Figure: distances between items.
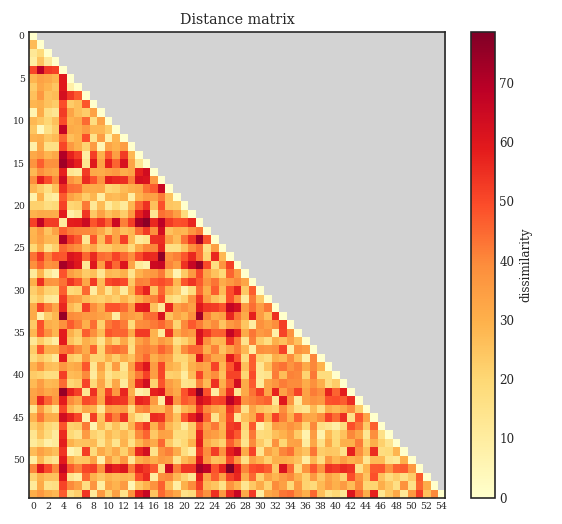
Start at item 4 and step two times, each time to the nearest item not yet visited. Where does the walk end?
39
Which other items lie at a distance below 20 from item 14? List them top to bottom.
7, 15, 24, 27, 42, 45
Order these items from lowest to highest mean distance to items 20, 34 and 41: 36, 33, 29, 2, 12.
12, 2, 36, 29, 33
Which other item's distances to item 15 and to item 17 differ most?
27
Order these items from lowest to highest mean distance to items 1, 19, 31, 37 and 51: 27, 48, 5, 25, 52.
48, 25, 52, 5, 27
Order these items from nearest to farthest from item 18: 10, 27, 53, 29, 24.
10, 53, 24, 27, 29
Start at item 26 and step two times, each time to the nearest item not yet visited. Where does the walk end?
25
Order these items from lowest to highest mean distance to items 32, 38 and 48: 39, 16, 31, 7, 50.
50, 31, 16, 39, 7
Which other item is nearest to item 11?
1
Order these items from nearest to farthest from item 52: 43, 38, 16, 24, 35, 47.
16, 47, 38, 35, 43, 24
